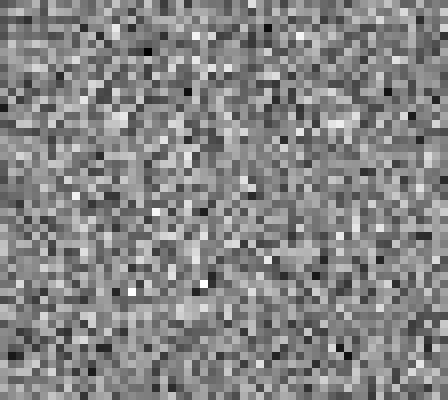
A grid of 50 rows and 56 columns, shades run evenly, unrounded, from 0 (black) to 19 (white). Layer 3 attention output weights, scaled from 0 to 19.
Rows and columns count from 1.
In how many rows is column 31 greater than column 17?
25
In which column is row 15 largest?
16
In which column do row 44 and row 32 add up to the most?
47
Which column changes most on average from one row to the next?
43
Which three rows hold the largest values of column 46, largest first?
19, 23, 45
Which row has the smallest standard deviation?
48
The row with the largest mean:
39
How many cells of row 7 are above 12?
10
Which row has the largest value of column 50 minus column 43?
44
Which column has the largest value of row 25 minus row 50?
30
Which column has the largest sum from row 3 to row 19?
15
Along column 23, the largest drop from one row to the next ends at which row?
41
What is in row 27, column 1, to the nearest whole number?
11
